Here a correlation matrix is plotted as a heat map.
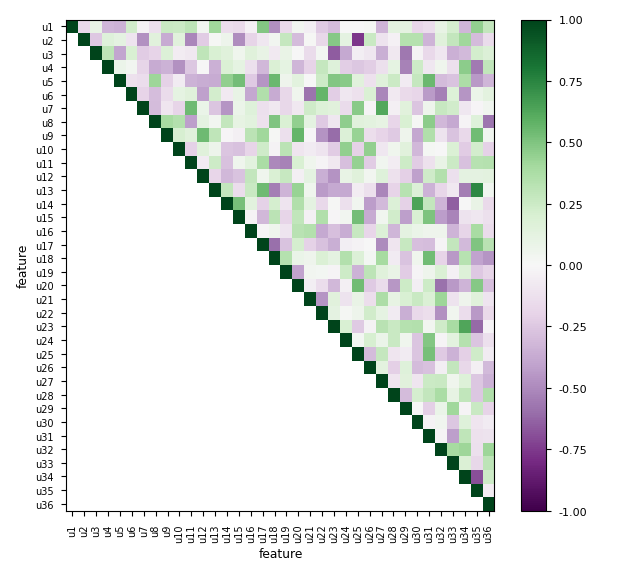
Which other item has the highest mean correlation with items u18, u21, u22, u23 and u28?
u5
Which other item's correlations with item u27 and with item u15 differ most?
u14
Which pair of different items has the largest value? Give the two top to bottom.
u13, u35
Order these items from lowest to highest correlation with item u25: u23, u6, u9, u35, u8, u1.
u23, u6, u1, u8, u35, u9
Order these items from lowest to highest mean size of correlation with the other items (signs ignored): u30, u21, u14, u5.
u21, u30, u14, u5
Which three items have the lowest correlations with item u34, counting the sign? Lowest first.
u35, u13, u6
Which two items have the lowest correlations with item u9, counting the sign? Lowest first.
u23, u22
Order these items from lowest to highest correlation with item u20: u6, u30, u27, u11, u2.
u2, u27, u30, u6, u11
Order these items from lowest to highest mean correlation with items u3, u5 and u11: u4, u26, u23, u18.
u26, u23, u18, u4
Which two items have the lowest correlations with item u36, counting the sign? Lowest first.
u8, u18
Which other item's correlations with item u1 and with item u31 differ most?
u18
